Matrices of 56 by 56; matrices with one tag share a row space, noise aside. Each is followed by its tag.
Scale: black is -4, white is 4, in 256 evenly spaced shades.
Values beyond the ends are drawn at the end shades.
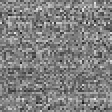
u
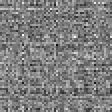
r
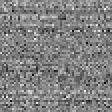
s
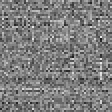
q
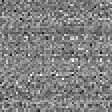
q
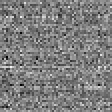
s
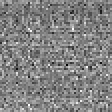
q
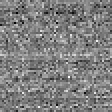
r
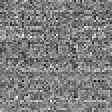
r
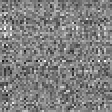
s
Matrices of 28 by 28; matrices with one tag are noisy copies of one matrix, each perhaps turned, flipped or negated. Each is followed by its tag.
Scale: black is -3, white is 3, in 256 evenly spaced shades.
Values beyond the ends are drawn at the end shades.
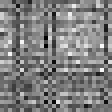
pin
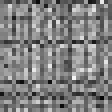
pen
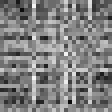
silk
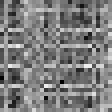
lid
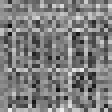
pen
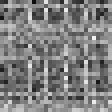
lid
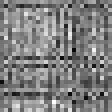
pin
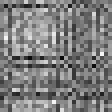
pin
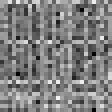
pen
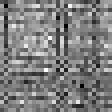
pin
